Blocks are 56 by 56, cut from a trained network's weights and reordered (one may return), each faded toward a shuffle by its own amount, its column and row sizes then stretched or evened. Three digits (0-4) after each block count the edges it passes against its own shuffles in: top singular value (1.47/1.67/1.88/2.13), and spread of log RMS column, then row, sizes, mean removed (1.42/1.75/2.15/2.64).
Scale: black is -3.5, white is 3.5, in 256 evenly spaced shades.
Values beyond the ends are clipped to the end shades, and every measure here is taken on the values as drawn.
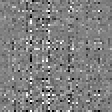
3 4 3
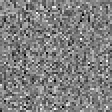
1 2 0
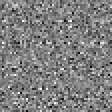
2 0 3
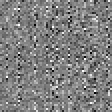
2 4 0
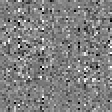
0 4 2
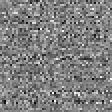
2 0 4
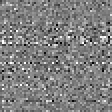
2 1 4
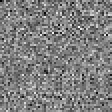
3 0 2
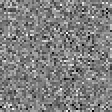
0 2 2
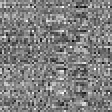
4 2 3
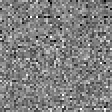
1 1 1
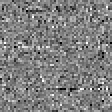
0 1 2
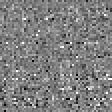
0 1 3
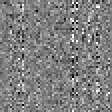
3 4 0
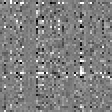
3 4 2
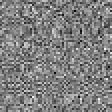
4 1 0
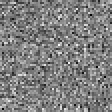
2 1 0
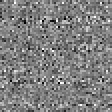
1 1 3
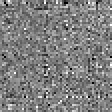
1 2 1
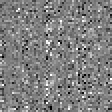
0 4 1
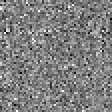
0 0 0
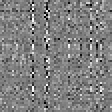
4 4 3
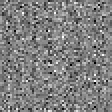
1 3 1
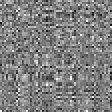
4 3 3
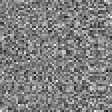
4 0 1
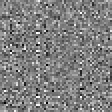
2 3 1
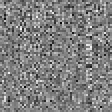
3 2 1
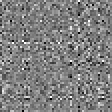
3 3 2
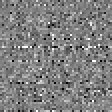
0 1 4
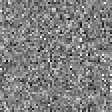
1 1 1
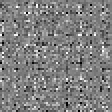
0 4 4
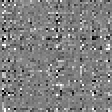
0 4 4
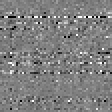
2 0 4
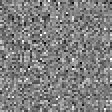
2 2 1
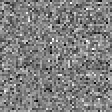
1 1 0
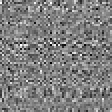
4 2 4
